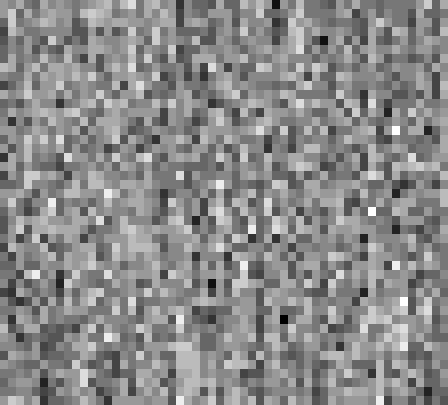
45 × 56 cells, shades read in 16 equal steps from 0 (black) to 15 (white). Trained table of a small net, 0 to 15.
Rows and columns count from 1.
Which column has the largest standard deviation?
50
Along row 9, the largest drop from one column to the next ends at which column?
21
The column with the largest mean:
47
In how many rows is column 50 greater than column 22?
22
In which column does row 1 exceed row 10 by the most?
16
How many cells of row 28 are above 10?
9
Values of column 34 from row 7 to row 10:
7 11 8 7
